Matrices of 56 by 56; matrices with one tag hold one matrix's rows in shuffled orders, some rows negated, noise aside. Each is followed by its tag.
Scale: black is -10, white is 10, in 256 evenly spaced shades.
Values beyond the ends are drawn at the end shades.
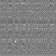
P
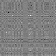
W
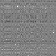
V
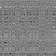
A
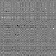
V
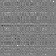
V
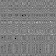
P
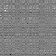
A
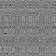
A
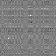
W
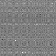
P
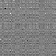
A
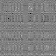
W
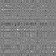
V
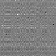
V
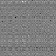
P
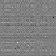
V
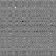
P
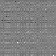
V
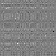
V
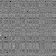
A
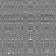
W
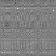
V
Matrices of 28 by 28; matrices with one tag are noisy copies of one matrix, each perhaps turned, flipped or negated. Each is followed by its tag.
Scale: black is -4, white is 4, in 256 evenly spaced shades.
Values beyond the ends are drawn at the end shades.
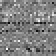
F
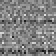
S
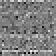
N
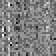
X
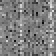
S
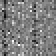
S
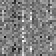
F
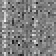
S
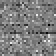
F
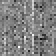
F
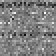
S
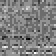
X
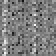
S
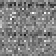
S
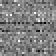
F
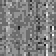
X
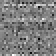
N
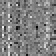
X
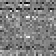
X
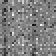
S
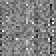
N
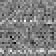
S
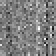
X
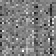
N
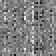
F
